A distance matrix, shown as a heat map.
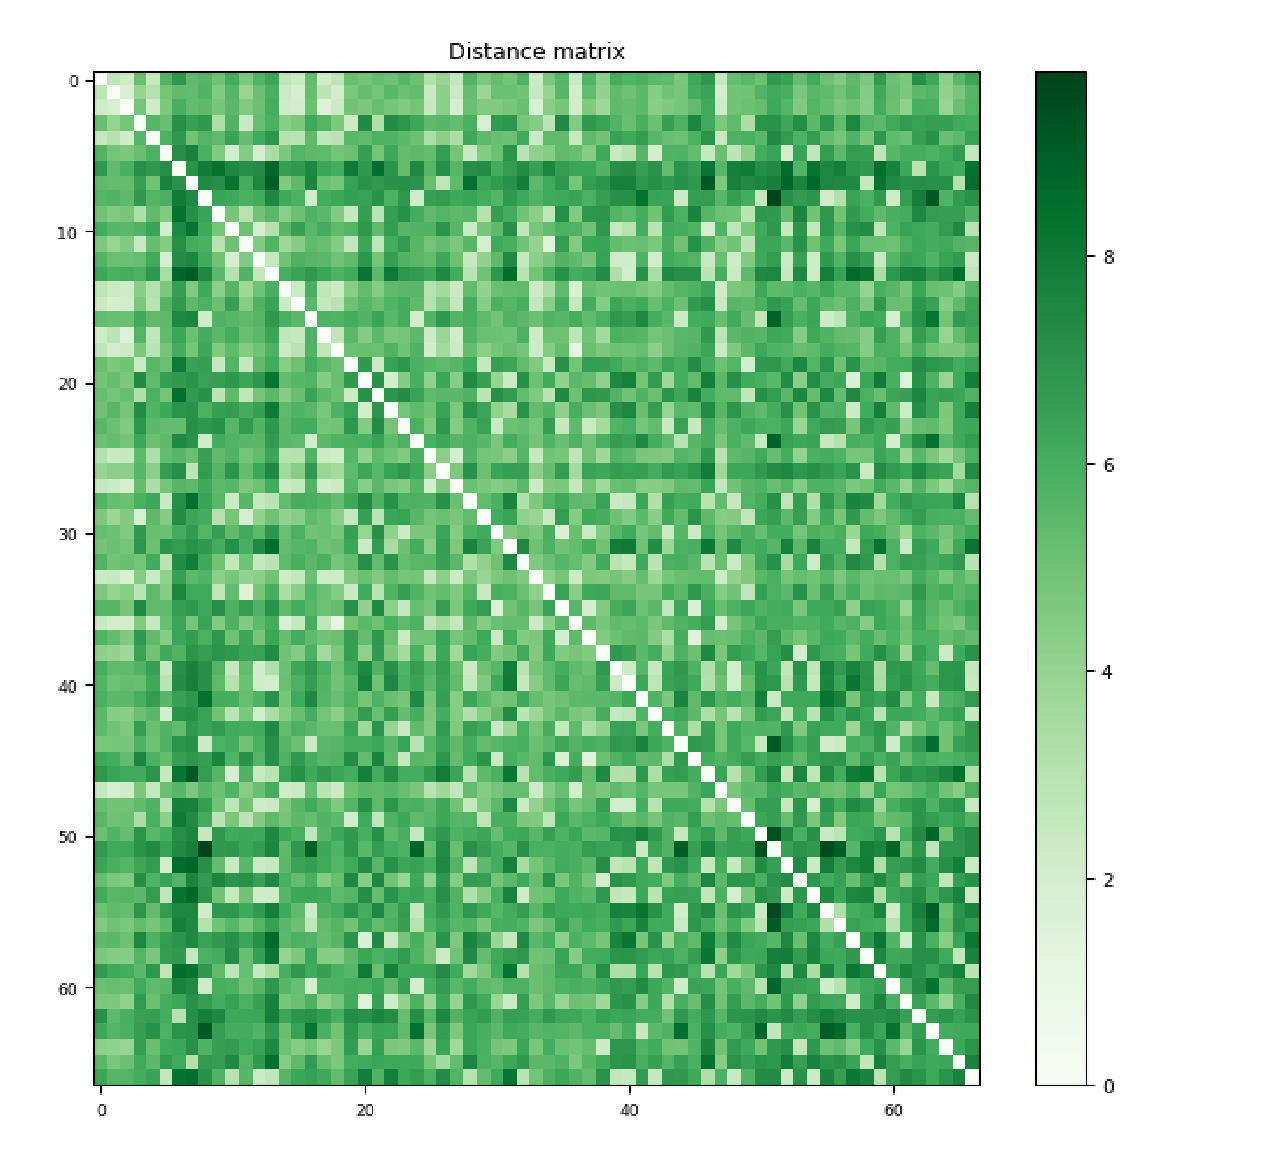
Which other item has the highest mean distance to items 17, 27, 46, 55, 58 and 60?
51
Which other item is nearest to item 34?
11
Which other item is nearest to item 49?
19
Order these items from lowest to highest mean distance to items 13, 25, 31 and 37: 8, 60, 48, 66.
48, 66, 60, 8
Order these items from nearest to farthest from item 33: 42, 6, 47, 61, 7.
47, 42, 61, 7, 6
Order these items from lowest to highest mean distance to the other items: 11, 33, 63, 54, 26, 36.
33, 36, 11, 54, 26, 63
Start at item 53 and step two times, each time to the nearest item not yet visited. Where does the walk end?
64
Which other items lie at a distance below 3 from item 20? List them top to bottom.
22, 31, 57, 61
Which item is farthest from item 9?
6
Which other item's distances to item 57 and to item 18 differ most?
36
